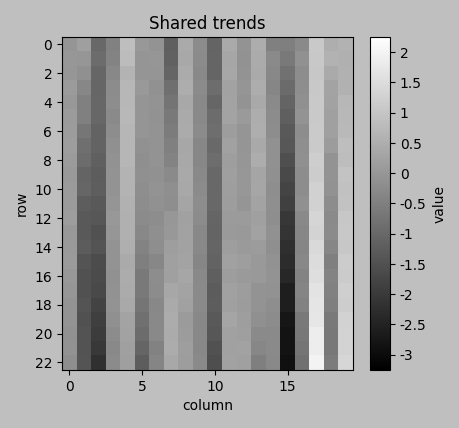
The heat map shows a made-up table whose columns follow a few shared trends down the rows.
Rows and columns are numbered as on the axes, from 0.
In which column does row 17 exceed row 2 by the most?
7
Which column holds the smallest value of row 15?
15
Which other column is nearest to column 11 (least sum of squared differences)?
8
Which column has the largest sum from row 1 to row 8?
17
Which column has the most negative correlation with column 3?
11
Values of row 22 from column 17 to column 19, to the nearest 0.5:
2 -0.5 1.5
